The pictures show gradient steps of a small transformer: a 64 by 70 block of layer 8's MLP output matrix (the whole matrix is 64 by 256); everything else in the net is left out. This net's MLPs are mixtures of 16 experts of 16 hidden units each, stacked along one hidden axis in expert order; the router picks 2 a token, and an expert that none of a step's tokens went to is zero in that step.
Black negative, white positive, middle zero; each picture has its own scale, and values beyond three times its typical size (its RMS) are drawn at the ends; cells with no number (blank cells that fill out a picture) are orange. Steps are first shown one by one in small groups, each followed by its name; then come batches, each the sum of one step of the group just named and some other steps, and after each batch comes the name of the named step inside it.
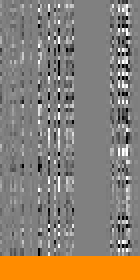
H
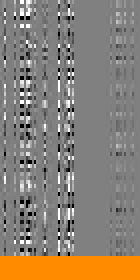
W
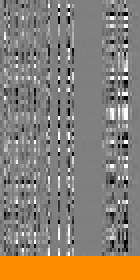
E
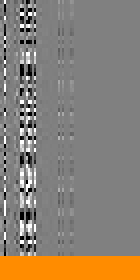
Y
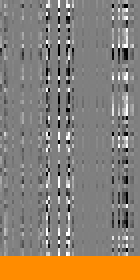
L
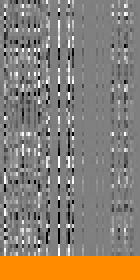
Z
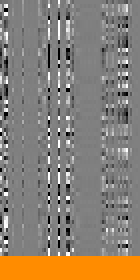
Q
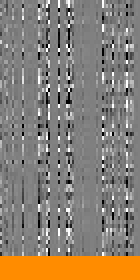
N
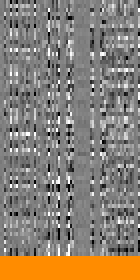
Z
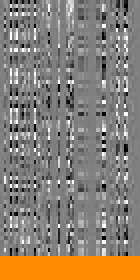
Z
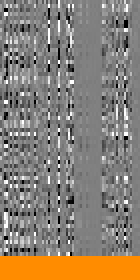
Q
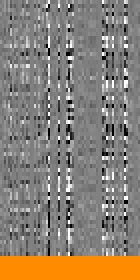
N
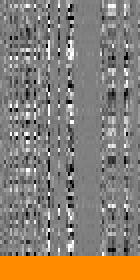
N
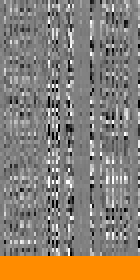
Y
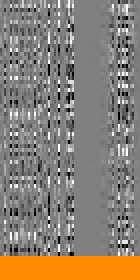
H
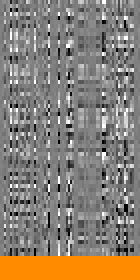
W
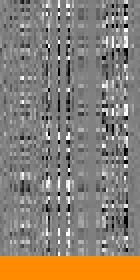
L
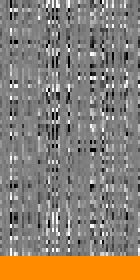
N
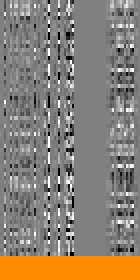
W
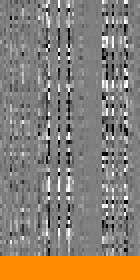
N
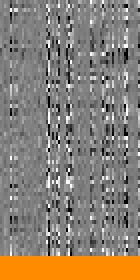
L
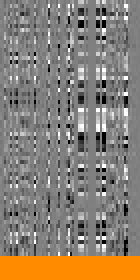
E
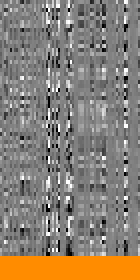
Q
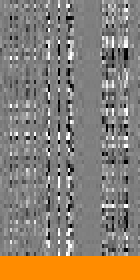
L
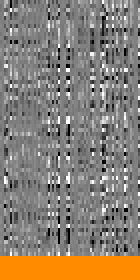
Z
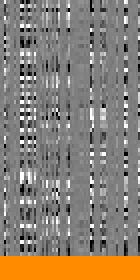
Y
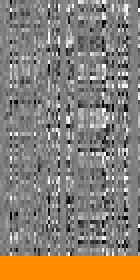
H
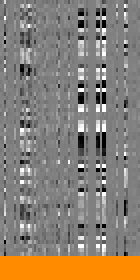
Y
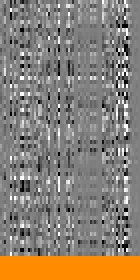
H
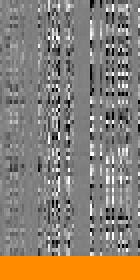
H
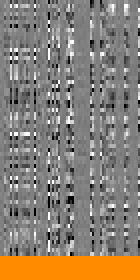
Z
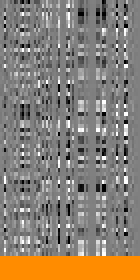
Z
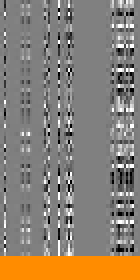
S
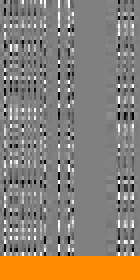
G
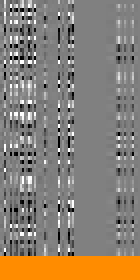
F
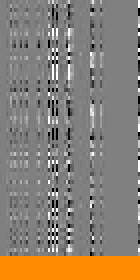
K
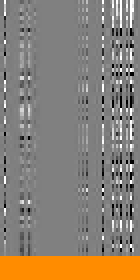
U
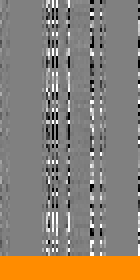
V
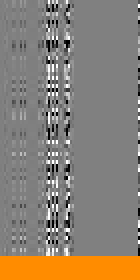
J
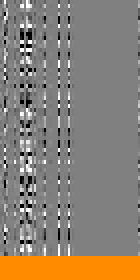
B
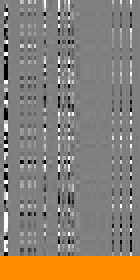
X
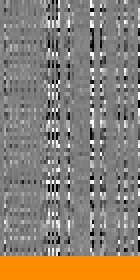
G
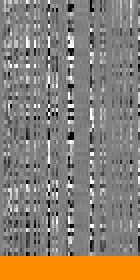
U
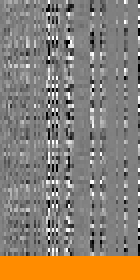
J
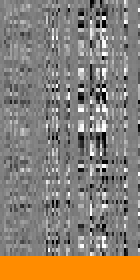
B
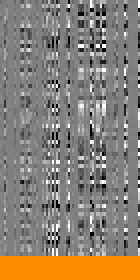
B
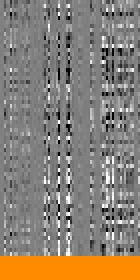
S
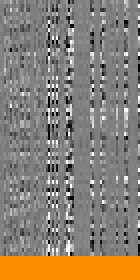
J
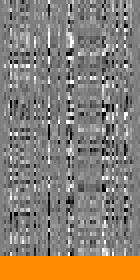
U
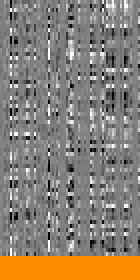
U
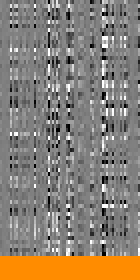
V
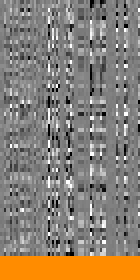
F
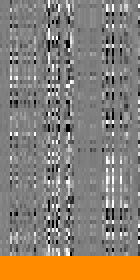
J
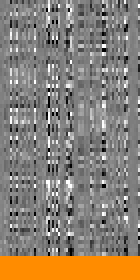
J
